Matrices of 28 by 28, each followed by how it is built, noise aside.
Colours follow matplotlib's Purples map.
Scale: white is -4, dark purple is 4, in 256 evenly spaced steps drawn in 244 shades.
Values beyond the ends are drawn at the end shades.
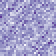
Hankel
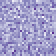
repeating columns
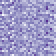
repeating rows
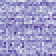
blocks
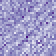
Hankel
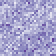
Hankel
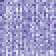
blocks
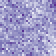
smooth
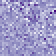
upper triangular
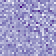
upper triangular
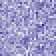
repeating rows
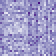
blocks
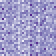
repeating rows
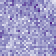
smooth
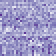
blocks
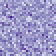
repeating columns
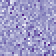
block diagonal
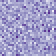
repeating rows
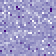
sparse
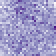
smooth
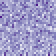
repeating columns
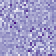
block diagonal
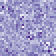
block diagonal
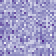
blocks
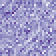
Hankel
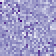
block diagonal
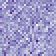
Hankel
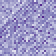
Hankel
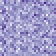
repeating rows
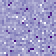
sparse
